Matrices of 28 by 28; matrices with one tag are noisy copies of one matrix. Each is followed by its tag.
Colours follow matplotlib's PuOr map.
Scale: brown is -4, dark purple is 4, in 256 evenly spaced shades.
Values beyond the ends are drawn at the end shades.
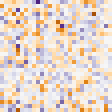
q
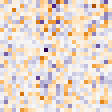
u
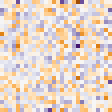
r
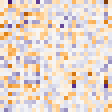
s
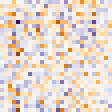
q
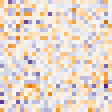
s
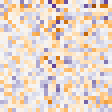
u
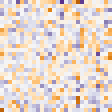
r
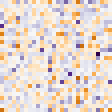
r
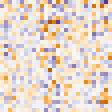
u
